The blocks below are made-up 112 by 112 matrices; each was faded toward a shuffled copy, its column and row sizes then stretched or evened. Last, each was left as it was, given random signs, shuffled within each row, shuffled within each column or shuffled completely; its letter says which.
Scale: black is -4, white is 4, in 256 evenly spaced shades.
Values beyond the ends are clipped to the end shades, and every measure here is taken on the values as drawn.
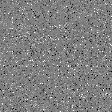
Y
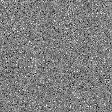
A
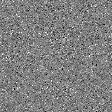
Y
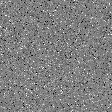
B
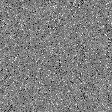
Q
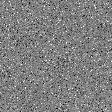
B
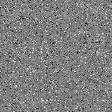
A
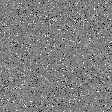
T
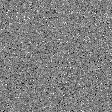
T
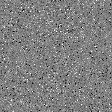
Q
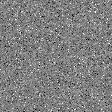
Q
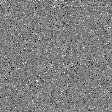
A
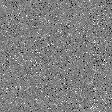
Y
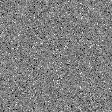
Q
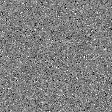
T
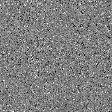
A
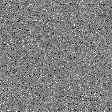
T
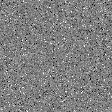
Q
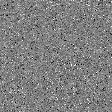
A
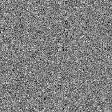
Y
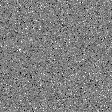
B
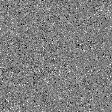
A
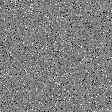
B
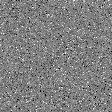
B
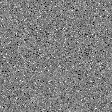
T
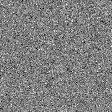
T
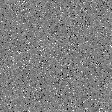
Q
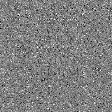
Y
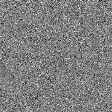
A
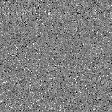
Y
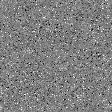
T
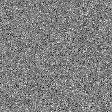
A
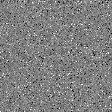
Y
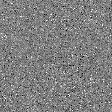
Y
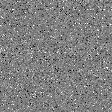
T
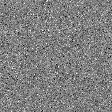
T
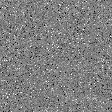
Q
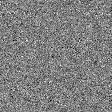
T
